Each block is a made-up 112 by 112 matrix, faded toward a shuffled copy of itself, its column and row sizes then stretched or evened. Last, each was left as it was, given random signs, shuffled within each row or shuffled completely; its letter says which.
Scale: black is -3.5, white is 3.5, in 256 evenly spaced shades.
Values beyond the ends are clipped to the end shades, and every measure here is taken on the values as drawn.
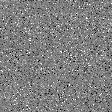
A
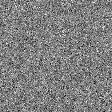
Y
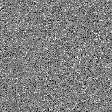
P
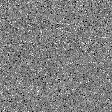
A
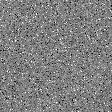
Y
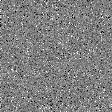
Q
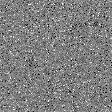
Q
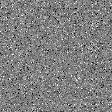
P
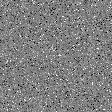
Y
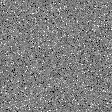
Y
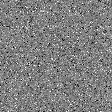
A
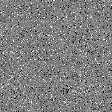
P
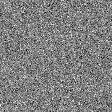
A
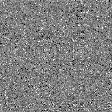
P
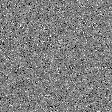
A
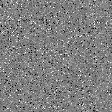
P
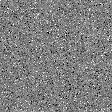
Y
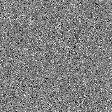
Q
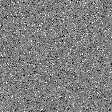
A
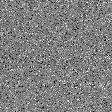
A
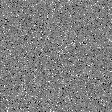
Y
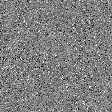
P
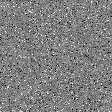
Y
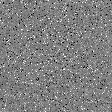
Y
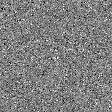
A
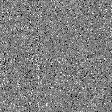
P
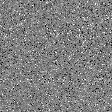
A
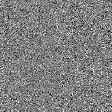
P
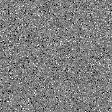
Q
